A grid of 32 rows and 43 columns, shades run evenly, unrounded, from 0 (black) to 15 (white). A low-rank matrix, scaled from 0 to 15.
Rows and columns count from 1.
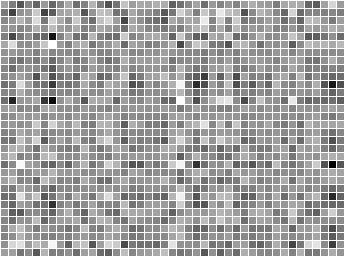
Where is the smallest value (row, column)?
21, 42
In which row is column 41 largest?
6
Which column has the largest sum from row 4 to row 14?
23
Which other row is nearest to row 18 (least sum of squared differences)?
25
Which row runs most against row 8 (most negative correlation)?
31
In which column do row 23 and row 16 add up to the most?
7
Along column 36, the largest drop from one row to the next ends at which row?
2
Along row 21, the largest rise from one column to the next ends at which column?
3
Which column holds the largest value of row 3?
26
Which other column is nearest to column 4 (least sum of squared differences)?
35
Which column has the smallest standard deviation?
4
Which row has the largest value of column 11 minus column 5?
10
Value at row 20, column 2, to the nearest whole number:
11
